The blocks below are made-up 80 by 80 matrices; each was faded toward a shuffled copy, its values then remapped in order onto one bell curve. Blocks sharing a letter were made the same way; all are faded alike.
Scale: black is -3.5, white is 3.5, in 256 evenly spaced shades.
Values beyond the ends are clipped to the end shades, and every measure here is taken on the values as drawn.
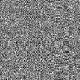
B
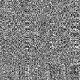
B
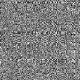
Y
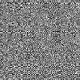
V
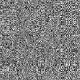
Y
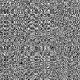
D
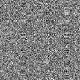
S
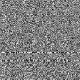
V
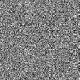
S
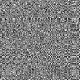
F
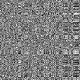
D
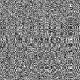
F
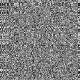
Y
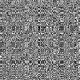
D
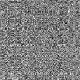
B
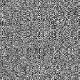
Y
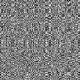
D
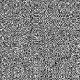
B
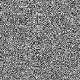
S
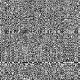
V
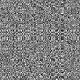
D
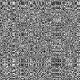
F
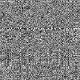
Y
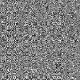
Y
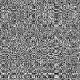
D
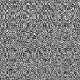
D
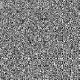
Y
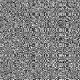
D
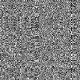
Y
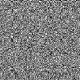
B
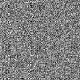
S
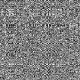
V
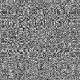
B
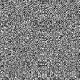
B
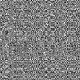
D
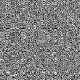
V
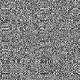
V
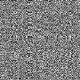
Y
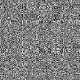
Y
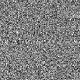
S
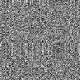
B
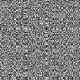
D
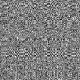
F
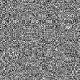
B
